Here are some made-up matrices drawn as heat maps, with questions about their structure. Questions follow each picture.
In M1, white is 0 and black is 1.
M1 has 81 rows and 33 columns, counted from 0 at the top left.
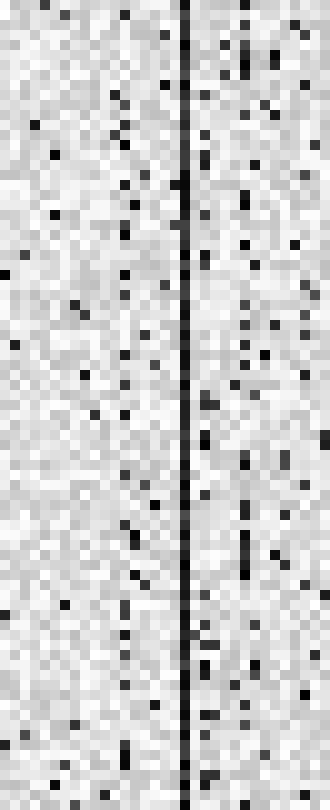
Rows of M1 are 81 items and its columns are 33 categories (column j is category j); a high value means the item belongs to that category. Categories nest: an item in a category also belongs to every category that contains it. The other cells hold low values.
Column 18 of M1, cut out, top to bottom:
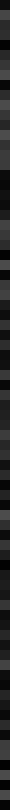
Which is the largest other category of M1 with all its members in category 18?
24
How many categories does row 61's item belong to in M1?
3
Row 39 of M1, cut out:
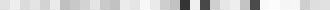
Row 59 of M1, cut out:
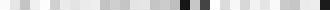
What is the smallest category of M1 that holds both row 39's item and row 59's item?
20
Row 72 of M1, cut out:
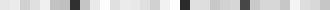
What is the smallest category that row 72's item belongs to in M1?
7
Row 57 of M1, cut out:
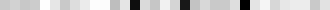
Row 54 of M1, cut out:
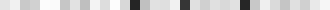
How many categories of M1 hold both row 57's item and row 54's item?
3
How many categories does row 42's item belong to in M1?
1
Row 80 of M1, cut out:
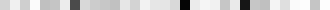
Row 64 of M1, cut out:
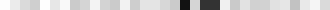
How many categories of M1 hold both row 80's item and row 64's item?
1
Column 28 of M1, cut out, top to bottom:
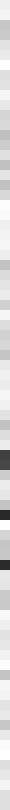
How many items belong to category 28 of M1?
4
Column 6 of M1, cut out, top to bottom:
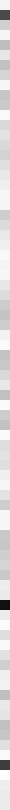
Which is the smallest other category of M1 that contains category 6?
12
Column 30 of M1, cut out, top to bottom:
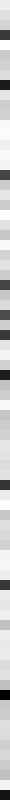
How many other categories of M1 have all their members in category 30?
4
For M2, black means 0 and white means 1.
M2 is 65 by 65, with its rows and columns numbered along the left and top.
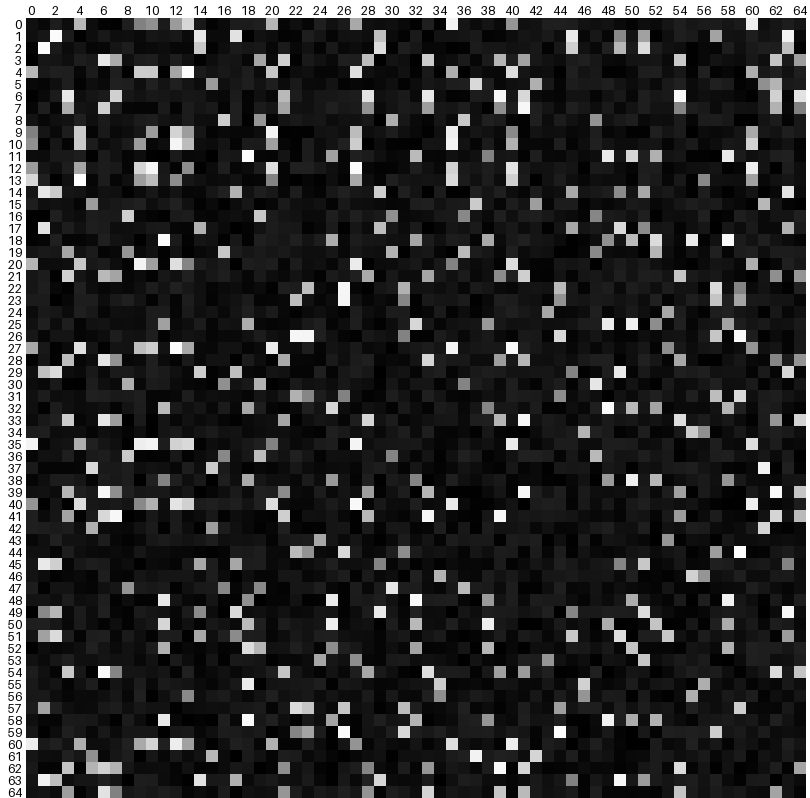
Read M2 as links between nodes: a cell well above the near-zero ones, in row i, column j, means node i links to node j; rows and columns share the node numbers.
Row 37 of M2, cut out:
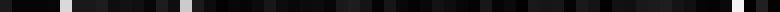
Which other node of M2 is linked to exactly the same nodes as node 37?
node 42
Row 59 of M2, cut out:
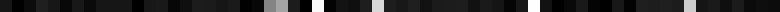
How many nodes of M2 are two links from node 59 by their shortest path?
1
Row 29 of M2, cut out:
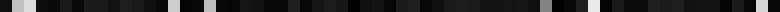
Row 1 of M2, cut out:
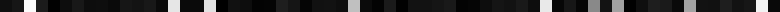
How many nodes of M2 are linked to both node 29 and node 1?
6
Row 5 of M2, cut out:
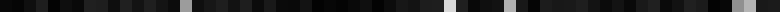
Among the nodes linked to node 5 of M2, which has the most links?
node 62
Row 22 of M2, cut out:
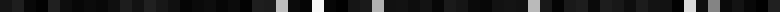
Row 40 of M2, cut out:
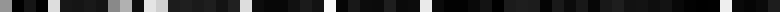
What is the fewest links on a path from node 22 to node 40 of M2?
6
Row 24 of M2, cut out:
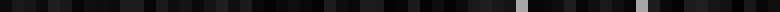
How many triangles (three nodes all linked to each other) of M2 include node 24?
1
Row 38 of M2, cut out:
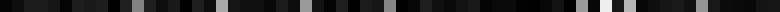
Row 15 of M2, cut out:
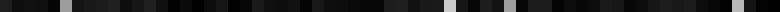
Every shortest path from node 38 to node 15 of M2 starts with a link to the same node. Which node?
node 52
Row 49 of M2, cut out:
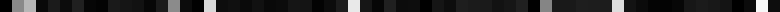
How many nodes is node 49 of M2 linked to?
8
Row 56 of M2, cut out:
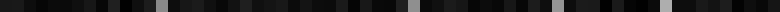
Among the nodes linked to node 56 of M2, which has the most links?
node 13
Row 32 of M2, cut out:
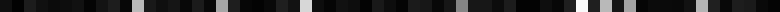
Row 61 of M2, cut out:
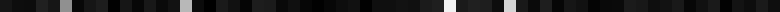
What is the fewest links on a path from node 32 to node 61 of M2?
6
